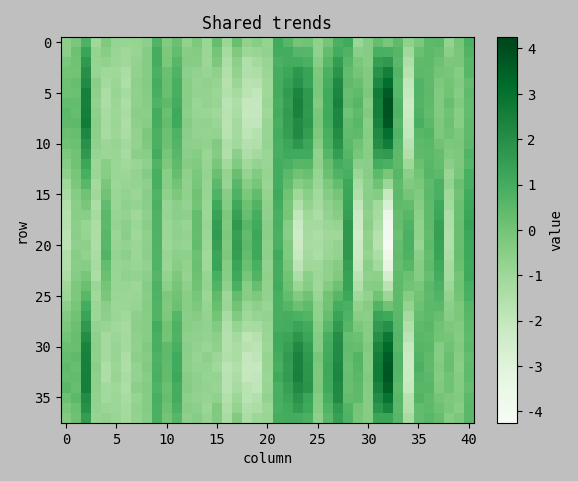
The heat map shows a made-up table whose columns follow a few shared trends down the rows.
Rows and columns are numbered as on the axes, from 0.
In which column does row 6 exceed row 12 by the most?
32
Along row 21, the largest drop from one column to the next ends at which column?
29
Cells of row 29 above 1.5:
5
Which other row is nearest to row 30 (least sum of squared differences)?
9
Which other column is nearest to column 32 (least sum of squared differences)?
23
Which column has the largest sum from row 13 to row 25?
28
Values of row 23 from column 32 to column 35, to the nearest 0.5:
-2.5 0.5 0 -0.5
